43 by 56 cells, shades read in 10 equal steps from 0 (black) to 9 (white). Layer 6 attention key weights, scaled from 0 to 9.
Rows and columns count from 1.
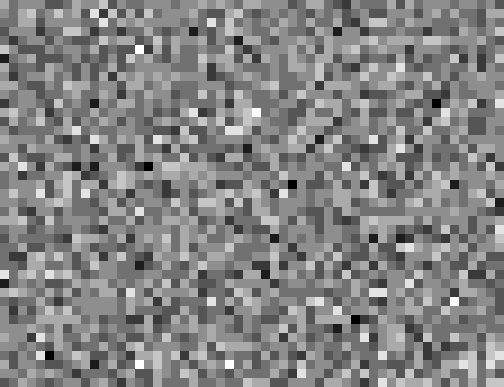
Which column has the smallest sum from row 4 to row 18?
24
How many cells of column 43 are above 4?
23
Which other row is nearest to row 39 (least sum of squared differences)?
11
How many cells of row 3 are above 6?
5
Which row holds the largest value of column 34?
42
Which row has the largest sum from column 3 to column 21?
2
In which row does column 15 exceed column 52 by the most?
7
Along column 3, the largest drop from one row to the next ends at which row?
20
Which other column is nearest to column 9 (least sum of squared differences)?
17
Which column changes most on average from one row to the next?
26
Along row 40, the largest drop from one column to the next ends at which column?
6
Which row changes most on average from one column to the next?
40
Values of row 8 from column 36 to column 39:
7 4 5 3
